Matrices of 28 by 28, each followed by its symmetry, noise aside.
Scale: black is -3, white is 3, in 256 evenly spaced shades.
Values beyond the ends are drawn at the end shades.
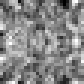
mirrored top to bottom.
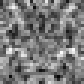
mirrored left to right.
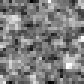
same after a half turn.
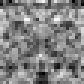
mirrored left to right.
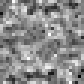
same after a half turn.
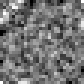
symmetric.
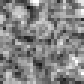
no symmetry.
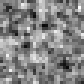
symmetric.
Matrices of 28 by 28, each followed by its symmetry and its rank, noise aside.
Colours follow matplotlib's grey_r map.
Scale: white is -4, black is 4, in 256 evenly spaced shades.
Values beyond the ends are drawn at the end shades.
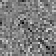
symmetric, rank eight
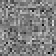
no symmetry, rank eight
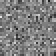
no symmetry, rank seven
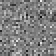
antisymmetric, rank six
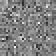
no symmetry, rank eight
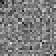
symmetric, rank seven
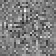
symmetric, rank seven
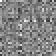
symmetric, rank six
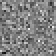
no symmetry, rank six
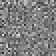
no symmetry, rank seven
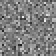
antisymmetric, rank eight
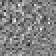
no symmetry, rank eight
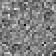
symmetric, rank seven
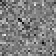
symmetric, rank six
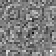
symmetric, rank seven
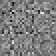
symmetric, rank six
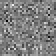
antisymmetric, rank eight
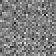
no symmetry, rank seven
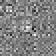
symmetric, rank six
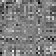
no symmetry, rank six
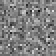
antisymmetric, rank eight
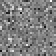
antisymmetric, rank six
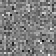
antisymmetric, rank eight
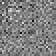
symmetric, rank seven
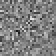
antisymmetric, rank six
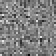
no symmetry, rank eight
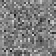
no symmetry, rank seven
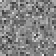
symmetric, rank seven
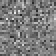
no symmetry, rank six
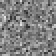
no symmetry, rank eight
